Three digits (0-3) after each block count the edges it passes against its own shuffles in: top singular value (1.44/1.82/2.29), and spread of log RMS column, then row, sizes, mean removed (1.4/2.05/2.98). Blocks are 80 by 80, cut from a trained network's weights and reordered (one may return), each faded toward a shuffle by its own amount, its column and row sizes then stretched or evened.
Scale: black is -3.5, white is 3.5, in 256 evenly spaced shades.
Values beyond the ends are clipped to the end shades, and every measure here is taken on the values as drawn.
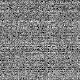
2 2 2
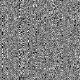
0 3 1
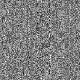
1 2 0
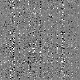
1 3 1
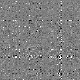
2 2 2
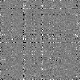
2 2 2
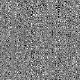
0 3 2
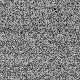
0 0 0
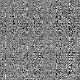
1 3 1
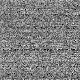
1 1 2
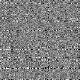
1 1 3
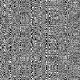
2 3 0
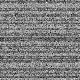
3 1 0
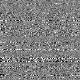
0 0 3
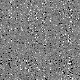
0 2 1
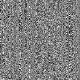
1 3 0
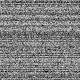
3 0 1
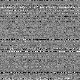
2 1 3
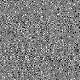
2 0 1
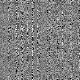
0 3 1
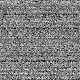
2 0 2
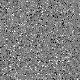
0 1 1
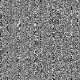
0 3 1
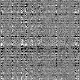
3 3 2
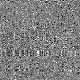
2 0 1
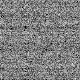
1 2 0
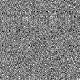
2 0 1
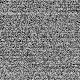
1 0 0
